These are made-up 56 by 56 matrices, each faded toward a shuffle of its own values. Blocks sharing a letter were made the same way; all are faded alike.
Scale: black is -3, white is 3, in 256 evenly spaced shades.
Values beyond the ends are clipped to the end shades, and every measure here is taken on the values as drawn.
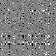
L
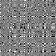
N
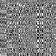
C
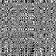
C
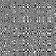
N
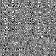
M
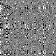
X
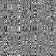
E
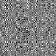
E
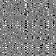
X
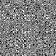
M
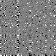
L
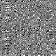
M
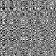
C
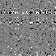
L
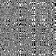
E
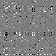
L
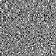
M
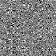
M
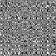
C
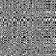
C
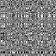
C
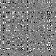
X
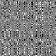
E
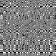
N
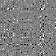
L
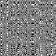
E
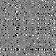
X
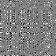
X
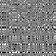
N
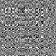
C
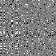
L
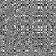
C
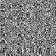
M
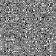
M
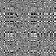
N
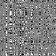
E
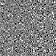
M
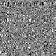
M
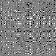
X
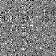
M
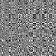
C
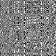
E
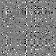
X
